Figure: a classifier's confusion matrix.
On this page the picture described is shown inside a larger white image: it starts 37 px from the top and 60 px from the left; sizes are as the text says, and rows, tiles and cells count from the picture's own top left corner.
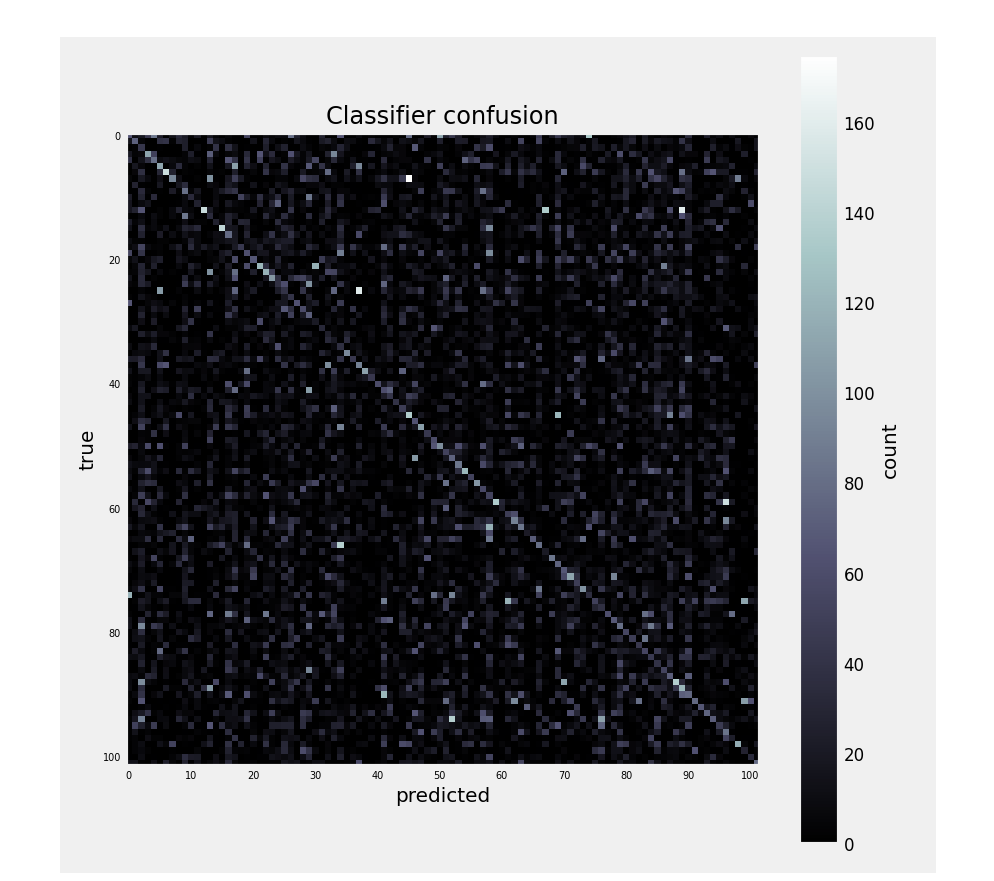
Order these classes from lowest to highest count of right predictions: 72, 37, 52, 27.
72, 27, 52, 37
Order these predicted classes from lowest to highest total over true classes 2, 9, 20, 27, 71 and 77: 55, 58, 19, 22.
19, 55, 22, 58
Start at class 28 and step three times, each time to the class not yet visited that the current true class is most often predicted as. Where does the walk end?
32
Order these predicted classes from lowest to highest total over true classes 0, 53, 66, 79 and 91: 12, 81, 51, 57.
12, 81, 57, 51
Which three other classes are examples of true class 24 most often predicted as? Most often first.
29, 41, 25
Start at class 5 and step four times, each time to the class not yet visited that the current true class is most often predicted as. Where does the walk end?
41
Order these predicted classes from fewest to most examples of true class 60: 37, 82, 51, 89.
37, 89, 82, 51
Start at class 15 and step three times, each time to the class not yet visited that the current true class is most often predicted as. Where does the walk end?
13
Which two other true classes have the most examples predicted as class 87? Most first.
45, 79
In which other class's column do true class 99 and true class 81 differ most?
83
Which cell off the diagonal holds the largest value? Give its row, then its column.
7, 45
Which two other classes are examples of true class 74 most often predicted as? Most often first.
0, 52
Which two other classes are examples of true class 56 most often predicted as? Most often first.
51, 30
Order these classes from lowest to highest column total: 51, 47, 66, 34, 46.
46, 47, 66, 51, 34
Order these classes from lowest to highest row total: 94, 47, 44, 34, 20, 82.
34, 82, 44, 20, 47, 94
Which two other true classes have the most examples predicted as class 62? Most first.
91, 61
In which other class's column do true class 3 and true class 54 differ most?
33
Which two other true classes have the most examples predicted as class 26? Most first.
0, 3
